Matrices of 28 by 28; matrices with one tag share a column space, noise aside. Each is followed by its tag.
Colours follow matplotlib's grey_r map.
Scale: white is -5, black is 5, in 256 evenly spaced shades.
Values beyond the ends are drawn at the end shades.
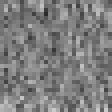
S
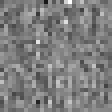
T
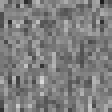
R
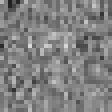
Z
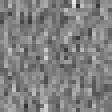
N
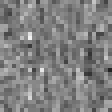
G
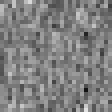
S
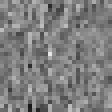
S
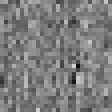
R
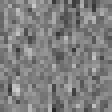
N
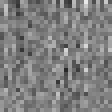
Z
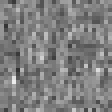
G
